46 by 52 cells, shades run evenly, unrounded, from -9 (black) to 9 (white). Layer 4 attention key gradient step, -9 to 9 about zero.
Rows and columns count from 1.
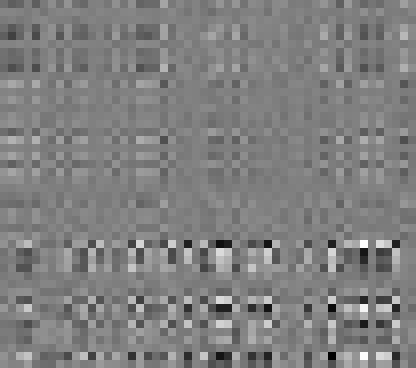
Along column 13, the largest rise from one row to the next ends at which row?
39
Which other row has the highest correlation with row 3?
34
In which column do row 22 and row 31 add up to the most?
46
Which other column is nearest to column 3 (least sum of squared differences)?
11
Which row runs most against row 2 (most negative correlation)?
10
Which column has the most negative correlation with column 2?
51
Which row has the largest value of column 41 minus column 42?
45
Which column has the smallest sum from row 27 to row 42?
26
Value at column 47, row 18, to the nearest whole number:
1
